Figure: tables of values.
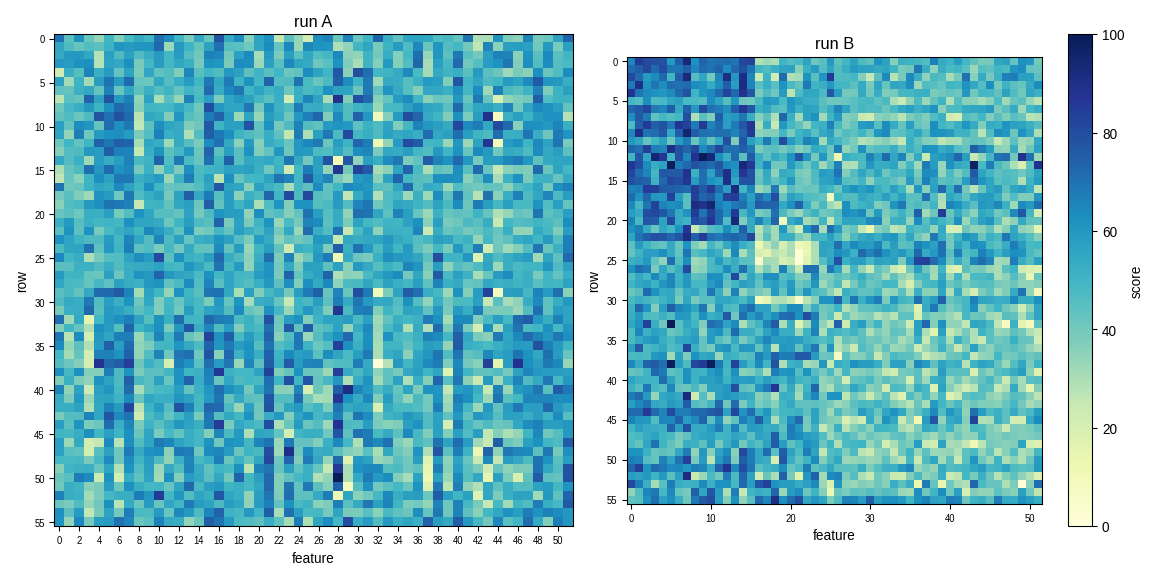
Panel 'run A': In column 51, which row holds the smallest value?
9
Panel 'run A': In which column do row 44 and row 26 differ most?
28
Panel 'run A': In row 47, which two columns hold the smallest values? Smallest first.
42, 3
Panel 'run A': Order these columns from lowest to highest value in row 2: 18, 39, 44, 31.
39, 31, 18, 44
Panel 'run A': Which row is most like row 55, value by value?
11
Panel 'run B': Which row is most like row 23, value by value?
30
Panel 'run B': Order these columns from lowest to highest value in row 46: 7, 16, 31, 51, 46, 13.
46, 51, 31, 16, 13, 7
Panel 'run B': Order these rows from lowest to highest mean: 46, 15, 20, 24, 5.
5, 46, 24, 20, 15
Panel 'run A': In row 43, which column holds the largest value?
5
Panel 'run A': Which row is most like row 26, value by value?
21
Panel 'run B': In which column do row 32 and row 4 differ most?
20
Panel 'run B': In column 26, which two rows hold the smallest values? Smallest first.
37, 12
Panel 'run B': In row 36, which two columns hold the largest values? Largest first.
7, 1
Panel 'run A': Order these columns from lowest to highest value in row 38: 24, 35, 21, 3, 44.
3, 44, 35, 24, 21
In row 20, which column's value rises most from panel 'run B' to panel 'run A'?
25
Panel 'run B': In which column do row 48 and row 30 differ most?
43
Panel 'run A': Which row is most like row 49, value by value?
53
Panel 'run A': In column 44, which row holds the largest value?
10
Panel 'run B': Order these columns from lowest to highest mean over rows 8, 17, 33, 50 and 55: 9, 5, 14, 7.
14, 7, 9, 5
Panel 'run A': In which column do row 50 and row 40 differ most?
29
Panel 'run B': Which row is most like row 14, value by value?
15
